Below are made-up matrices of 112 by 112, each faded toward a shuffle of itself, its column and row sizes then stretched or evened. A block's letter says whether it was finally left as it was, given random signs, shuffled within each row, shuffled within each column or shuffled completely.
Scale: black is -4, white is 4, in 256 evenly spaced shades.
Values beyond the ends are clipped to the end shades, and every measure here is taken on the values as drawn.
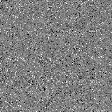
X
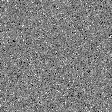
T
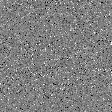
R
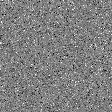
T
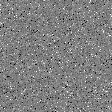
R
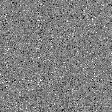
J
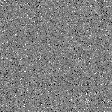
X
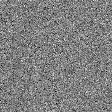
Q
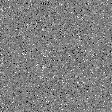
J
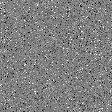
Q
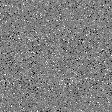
R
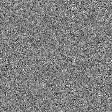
J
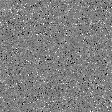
R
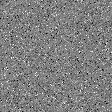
T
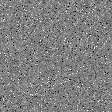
T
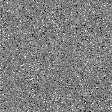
Q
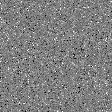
Q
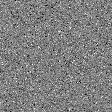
T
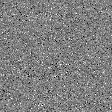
R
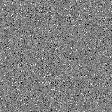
X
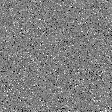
R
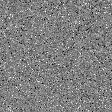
T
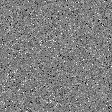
T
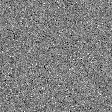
T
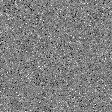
T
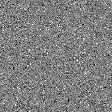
X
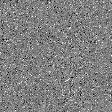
J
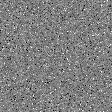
T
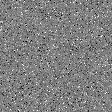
T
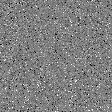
Q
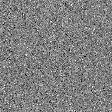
Q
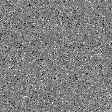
R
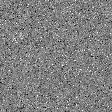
T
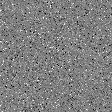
T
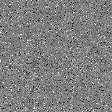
X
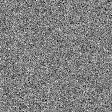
T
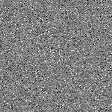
T
